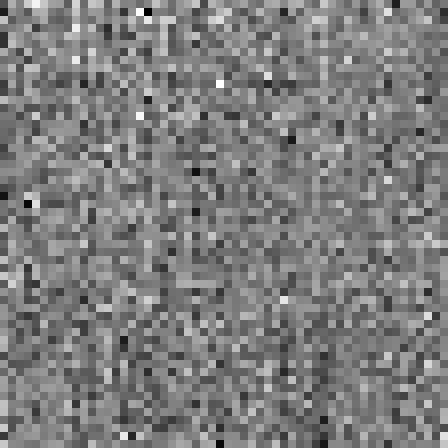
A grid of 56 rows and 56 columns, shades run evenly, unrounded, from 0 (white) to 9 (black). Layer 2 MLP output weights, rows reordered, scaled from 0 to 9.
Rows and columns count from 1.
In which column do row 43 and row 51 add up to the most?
16
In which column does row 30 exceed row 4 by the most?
10
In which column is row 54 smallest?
1
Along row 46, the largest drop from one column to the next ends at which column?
54
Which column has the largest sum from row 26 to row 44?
4
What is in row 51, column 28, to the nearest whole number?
6
